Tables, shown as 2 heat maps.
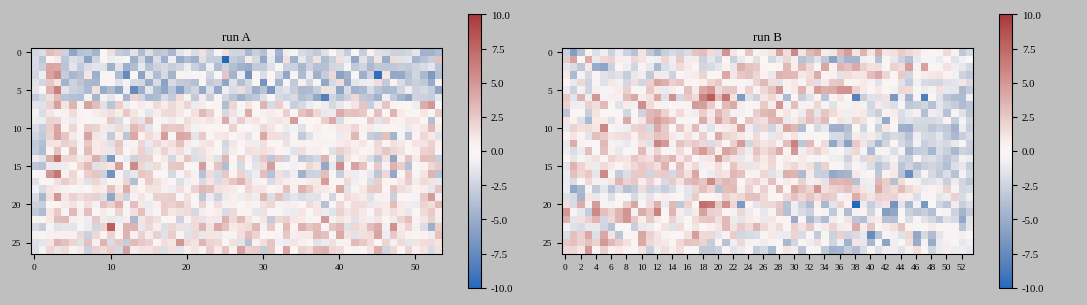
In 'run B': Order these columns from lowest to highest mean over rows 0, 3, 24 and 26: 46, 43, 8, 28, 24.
8, 46, 43, 24, 28
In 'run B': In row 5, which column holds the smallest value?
52
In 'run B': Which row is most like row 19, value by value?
23
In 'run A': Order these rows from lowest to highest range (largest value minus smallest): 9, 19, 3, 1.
9, 19, 1, 3
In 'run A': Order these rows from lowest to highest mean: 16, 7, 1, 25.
1, 16, 7, 25
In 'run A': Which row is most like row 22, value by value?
17
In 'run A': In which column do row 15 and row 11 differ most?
47
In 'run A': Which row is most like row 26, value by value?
24
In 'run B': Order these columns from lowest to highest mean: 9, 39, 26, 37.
37, 39, 9, 26
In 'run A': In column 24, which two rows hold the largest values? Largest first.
23, 15
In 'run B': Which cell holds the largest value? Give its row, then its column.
6, 19
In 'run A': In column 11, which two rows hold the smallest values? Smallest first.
5, 3
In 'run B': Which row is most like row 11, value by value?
14
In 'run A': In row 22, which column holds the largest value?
38
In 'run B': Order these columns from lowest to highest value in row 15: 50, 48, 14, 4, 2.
50, 48, 4, 14, 2
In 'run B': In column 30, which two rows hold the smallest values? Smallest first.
22, 25
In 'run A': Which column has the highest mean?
3
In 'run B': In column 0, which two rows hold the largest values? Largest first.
21, 22
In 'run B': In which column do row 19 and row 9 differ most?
42
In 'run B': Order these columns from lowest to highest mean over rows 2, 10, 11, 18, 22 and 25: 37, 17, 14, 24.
37, 14, 24, 17
